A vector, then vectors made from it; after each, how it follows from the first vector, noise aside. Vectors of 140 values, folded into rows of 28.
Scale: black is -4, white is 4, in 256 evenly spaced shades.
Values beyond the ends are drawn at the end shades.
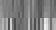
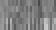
shrunk.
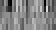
reversed, negated.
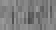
wrapped around, negated, shrunk.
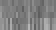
shrunk.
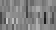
wrapped around, negated, partly zeroed.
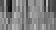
reversed, negated.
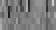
wrapped around, negated, partly zeroed.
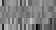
wrapped around, negated, partly zeroed.
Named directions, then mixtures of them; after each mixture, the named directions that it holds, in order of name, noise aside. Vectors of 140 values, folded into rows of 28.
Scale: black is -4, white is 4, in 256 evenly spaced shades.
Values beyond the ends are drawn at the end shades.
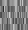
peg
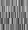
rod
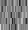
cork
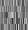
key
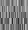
rod.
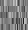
key, peg.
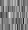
key, peg.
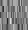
peg, rod.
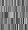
key.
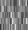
cork, peg.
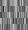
peg.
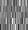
cork, key.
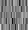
cork, key.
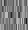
cork, key.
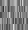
peg.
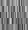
peg, rod.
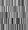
key, rod.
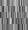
peg, rod.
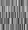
rod.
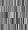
key.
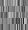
key, peg.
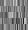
key, peg.
